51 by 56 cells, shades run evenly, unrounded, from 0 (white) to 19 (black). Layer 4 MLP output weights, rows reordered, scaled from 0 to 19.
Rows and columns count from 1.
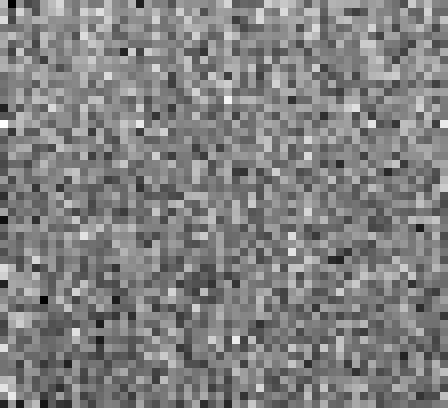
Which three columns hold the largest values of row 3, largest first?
30, 2, 41
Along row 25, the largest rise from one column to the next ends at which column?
33
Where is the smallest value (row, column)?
16, 1
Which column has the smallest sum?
39
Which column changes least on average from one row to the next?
7
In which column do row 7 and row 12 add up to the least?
17
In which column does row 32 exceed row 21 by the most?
50
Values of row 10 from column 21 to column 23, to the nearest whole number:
6 14 9
